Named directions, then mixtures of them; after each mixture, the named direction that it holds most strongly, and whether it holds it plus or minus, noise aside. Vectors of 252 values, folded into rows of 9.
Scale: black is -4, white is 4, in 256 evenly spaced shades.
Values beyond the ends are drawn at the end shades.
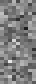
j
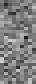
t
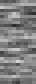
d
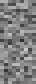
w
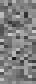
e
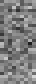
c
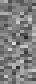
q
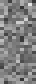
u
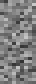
q, minus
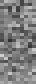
c, plus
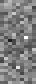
t, minus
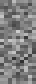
e, plus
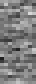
d, minus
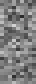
j, plus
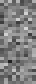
j, minus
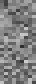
t, plus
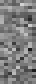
c, minus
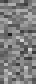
w, minus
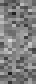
c, minus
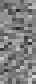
t, plus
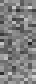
c, plus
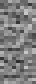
d, minus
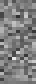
e, minus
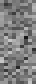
t, plus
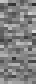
d, minus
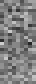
c, plus
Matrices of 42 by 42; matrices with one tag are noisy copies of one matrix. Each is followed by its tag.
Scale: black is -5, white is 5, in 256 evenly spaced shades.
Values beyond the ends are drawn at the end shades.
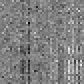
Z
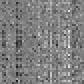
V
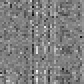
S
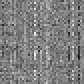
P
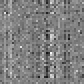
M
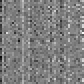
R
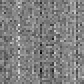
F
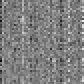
R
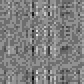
S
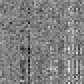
Z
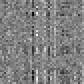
S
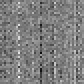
F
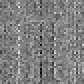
F
